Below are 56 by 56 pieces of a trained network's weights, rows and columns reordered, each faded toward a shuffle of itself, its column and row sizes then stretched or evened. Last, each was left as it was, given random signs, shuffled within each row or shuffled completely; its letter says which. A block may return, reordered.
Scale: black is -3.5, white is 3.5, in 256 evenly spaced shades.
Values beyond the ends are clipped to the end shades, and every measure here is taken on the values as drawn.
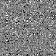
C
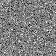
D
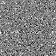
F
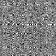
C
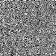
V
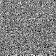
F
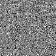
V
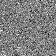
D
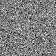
D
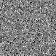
F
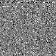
V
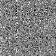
V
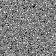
D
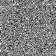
D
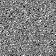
F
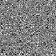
C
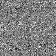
F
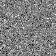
F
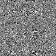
V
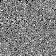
F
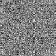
C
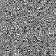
C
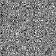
C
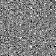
C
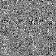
C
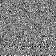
F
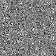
V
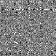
C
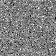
D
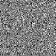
C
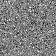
D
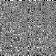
C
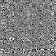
C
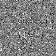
V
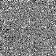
V
